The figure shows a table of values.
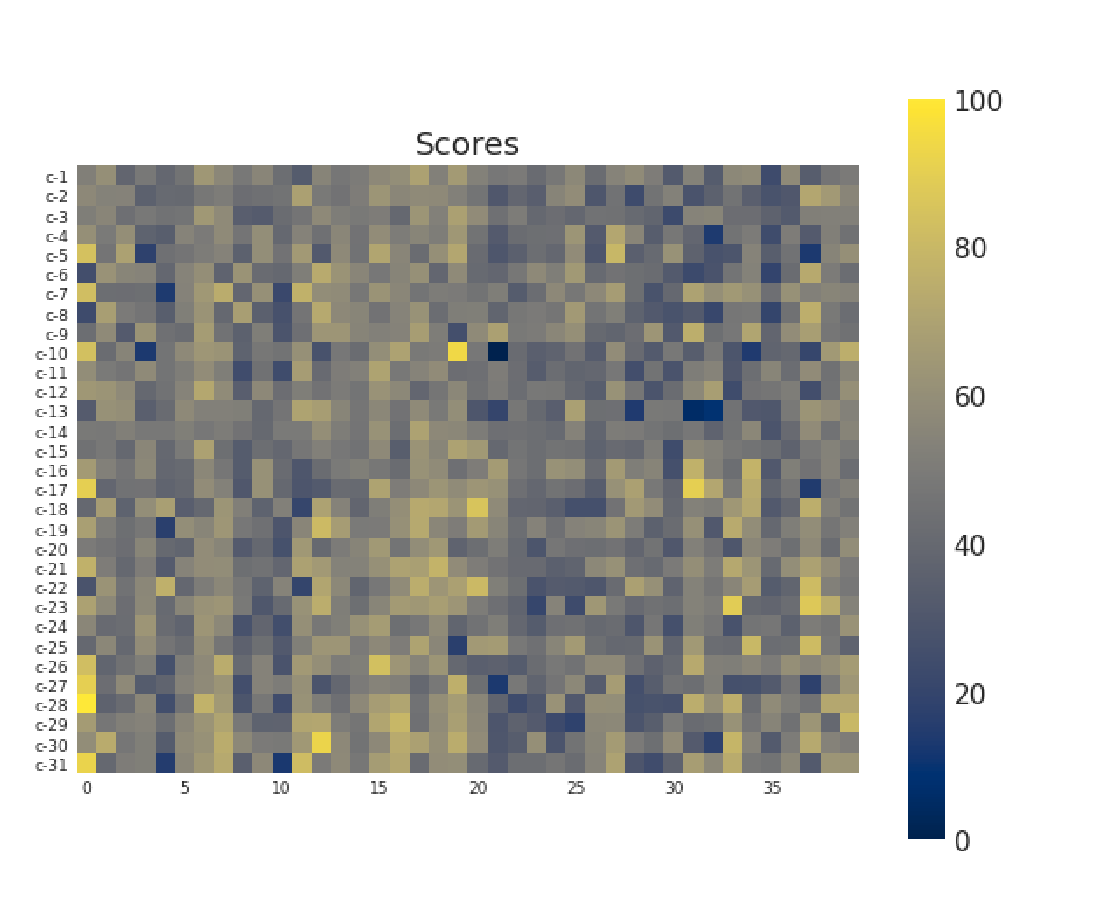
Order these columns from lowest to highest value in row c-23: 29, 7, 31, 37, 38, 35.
35, 29, 31, 7, 38, 37
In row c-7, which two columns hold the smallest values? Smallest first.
4, 10
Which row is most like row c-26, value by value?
c-7
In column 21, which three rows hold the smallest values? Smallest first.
c-10, c-27, c-13
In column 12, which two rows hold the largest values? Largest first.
c-30, c-19
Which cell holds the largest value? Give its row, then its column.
c-28, 0
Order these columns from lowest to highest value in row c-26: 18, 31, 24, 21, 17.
21, 24, 17, 18, 31
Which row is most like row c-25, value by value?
c-9
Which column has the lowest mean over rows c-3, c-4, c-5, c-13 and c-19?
32
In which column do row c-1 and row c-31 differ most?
11
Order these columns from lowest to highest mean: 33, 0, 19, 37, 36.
36, 33, 37, 19, 0
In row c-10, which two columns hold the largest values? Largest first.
19, 0
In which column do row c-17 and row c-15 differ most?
0
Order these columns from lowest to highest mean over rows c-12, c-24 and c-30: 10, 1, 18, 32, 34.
10, 32, 34, 18, 1
